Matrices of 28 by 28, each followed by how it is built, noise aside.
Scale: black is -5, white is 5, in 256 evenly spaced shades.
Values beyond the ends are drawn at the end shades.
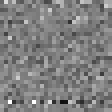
uneven rows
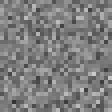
repeating columns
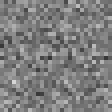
repeating columns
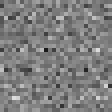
uneven rows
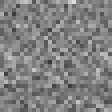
repeating columns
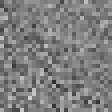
lower triangular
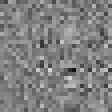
low rank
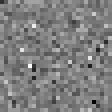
sparse
